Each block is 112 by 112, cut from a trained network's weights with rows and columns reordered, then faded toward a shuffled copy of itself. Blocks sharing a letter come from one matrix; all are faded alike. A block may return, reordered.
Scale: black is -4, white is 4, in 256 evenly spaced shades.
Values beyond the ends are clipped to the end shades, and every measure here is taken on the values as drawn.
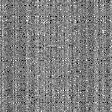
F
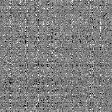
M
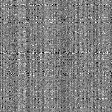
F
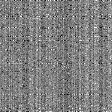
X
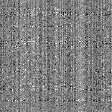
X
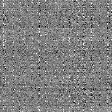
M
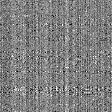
X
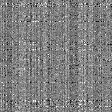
F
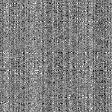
X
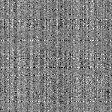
X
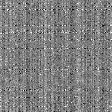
F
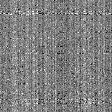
X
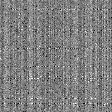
X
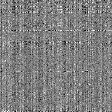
X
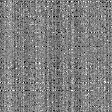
F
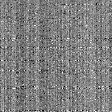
X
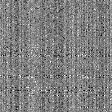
X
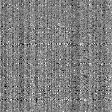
X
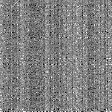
X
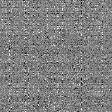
M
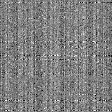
X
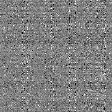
M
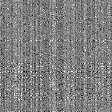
F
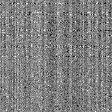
X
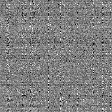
M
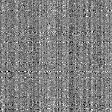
X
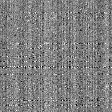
X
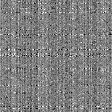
F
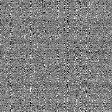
M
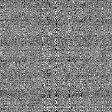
M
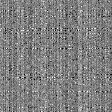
F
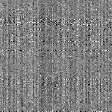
F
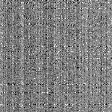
X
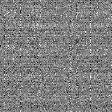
M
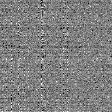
M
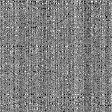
F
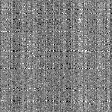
F
